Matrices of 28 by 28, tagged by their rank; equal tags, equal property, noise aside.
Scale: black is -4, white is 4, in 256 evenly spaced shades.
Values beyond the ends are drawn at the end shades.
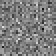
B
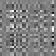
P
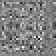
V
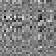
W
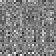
V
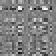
P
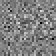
B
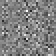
B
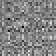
V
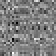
V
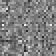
B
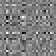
P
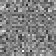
B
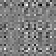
P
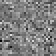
B
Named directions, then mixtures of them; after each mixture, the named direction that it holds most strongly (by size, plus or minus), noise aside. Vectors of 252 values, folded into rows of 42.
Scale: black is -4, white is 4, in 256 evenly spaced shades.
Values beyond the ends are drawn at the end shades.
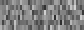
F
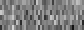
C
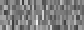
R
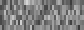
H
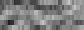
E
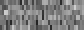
R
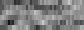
E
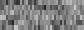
E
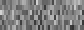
C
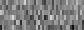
C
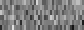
C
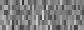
R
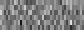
H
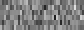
F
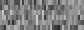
R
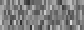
H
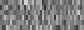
R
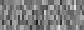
F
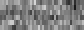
E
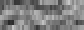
E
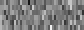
F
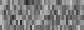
H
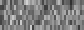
H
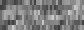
E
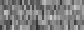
R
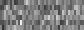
H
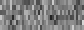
C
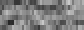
E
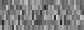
F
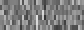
R
